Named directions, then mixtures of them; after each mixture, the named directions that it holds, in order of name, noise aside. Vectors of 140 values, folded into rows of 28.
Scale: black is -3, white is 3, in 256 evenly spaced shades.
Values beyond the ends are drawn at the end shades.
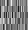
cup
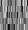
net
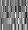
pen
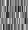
cup, net, pen.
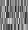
cup, net, pen.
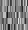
net, pen.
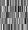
cup, net, pen.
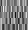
cup, net, pen.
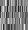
cup, net, pen.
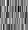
cup, net, pen.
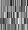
cup, net, pen.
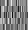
cup.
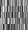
cup, net.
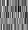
cup, pen.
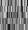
net.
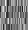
cup, net, pen.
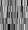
net.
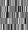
cup, net, pen.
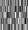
net, pen.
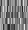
cup, net.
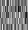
cup, pen.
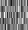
cup, net.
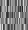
cup, net, pen.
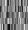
cup, net, pen.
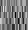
cup, net, pen.
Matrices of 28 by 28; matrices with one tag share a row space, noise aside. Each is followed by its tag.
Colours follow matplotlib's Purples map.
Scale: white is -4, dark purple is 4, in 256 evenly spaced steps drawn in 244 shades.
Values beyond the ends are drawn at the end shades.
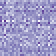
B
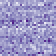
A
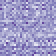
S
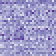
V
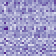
S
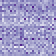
V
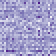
B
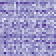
S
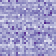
A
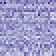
B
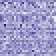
S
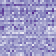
V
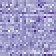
A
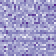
S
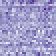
A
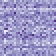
S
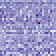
B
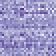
V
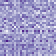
S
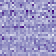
V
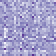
S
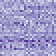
V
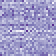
V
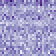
B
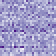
V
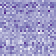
B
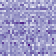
V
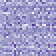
S
